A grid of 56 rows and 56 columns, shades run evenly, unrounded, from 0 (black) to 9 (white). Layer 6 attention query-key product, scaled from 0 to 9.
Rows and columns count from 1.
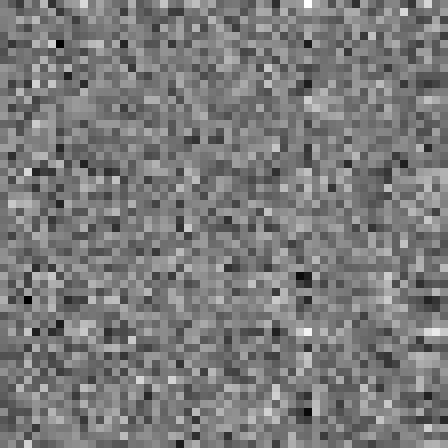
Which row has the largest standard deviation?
42
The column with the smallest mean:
8
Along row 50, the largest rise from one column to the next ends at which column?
40
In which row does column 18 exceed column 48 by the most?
48
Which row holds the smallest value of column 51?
21
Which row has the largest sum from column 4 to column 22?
1
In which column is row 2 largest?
51
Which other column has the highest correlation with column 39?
54
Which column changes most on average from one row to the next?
39
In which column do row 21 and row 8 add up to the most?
30
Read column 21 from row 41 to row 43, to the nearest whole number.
5 5 5
